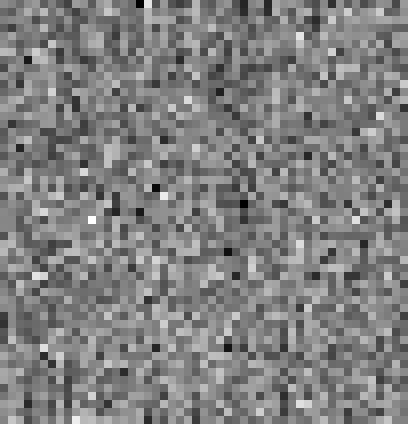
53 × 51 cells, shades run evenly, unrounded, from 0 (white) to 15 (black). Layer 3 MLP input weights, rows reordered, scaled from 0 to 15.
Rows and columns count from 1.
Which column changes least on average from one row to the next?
43
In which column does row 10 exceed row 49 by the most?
22
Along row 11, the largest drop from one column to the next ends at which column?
4
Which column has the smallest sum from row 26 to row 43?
37
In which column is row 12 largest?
28
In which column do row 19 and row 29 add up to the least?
15
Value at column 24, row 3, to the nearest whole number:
9
